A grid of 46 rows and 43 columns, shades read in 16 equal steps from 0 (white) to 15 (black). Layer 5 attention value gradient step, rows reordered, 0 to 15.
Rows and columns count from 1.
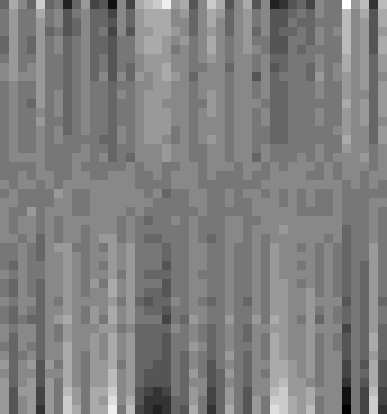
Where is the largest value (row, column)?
46, 39
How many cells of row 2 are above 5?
35
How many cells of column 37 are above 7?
22
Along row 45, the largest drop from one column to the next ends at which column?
42
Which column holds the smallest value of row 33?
13
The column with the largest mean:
19
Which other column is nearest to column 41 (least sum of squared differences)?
5
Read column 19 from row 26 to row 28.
8 8 9
